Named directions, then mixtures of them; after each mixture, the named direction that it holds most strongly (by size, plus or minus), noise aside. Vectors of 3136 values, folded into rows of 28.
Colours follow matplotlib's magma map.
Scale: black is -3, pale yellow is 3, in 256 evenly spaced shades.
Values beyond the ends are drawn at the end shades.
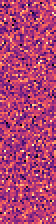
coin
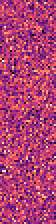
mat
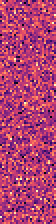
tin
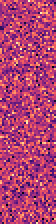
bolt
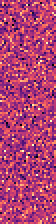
coin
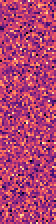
bolt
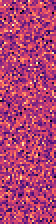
coin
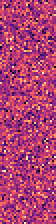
mat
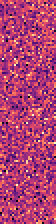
mat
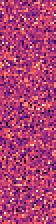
tin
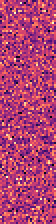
tin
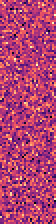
tin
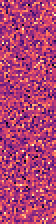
coin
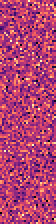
bolt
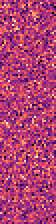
coin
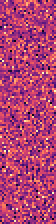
mat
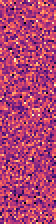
bolt
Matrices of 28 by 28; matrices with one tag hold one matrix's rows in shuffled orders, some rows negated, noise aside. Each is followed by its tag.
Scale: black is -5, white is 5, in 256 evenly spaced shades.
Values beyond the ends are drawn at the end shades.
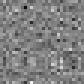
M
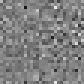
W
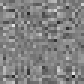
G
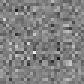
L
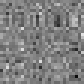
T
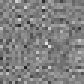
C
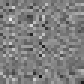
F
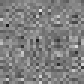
T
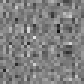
L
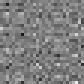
T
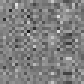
L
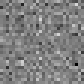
T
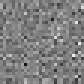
W
